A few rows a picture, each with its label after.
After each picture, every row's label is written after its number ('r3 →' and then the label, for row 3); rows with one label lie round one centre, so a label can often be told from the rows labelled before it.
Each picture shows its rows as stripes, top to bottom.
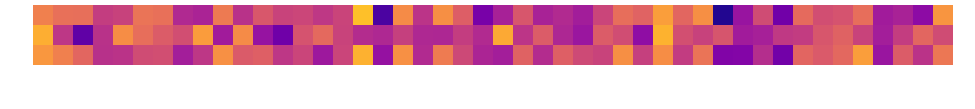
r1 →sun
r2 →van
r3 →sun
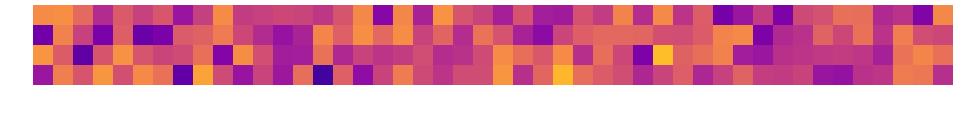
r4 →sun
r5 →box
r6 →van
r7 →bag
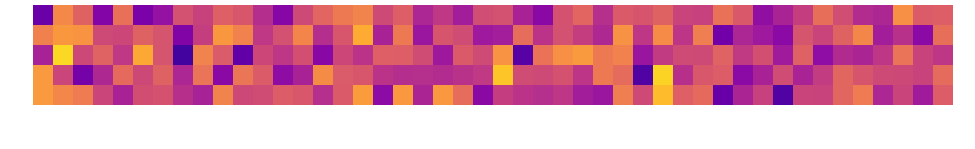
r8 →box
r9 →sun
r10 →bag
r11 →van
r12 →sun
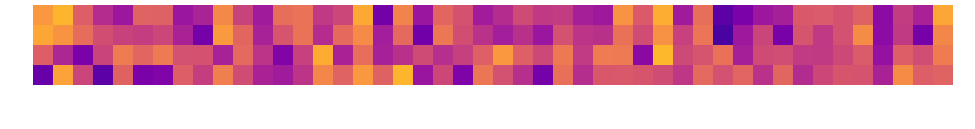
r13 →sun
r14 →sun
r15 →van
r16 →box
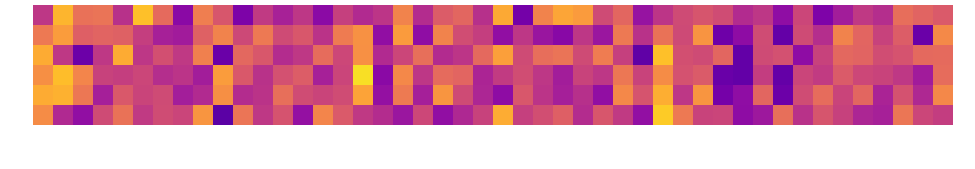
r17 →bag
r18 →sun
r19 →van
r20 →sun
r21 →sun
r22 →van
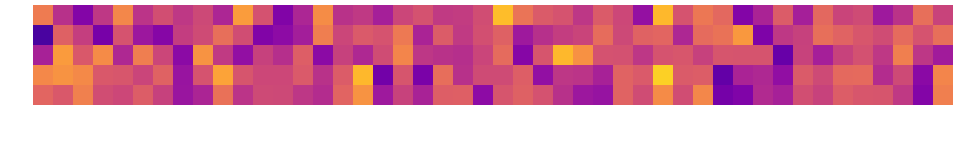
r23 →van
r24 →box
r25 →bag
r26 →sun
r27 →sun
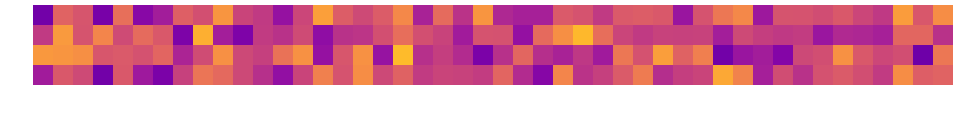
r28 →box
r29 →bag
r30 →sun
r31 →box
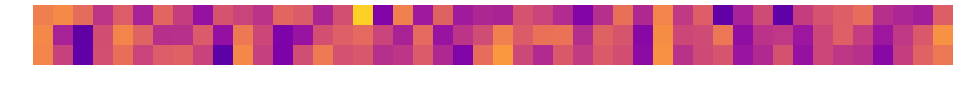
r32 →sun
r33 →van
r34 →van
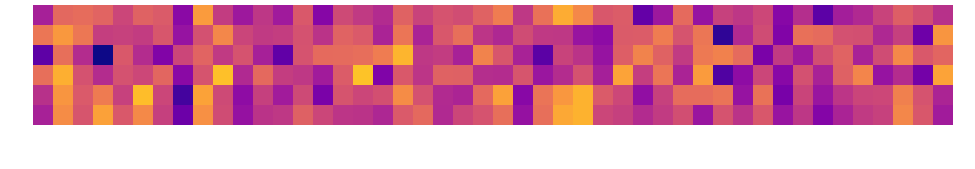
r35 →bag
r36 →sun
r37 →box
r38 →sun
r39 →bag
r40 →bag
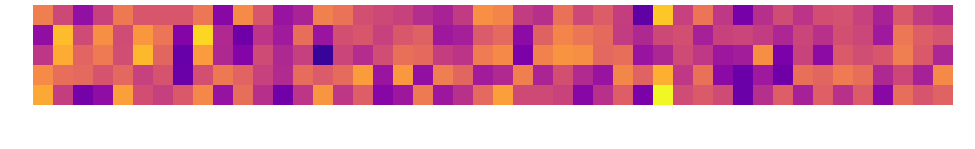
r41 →van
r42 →bag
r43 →bag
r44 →sun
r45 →van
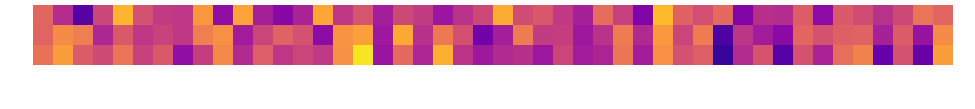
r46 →van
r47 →sun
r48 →sun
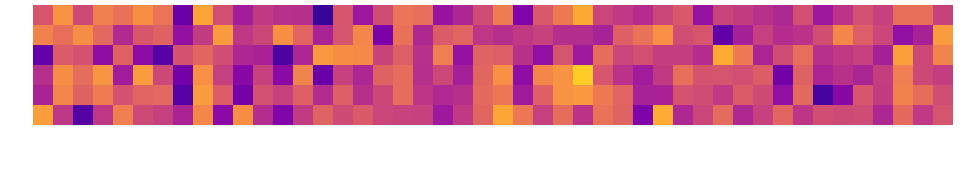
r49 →bag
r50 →sun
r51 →box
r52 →bag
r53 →bag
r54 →van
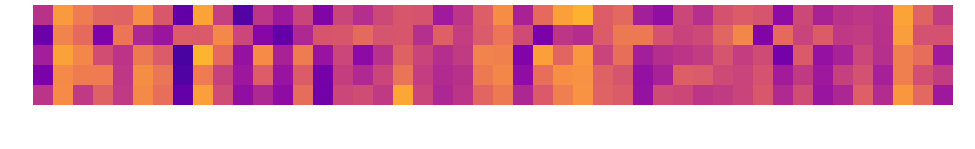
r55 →bag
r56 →box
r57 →bag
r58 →bag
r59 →bag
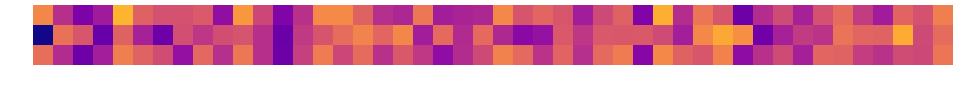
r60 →van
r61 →box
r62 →van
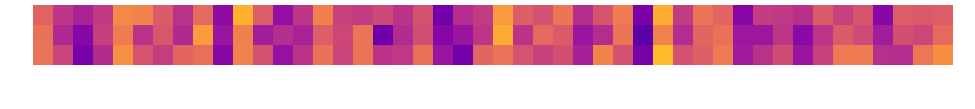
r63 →van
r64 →van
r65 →van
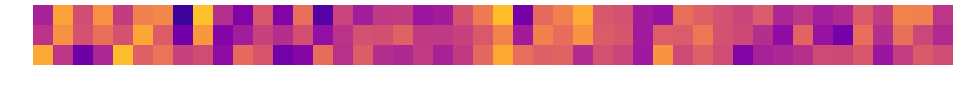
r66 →bag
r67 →bag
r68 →van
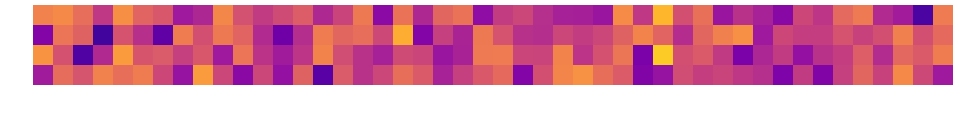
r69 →sun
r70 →box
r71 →van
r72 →bag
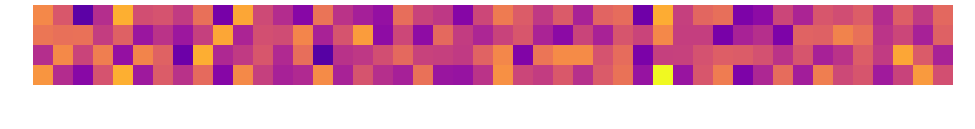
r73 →van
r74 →sun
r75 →bag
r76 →van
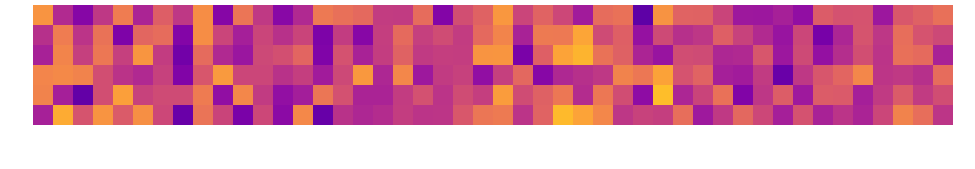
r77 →van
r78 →bag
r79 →bag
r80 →sun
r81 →van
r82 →bag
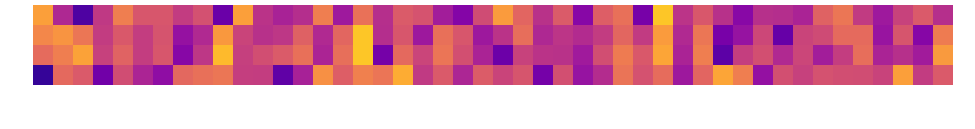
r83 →van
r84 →sun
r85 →sun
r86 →box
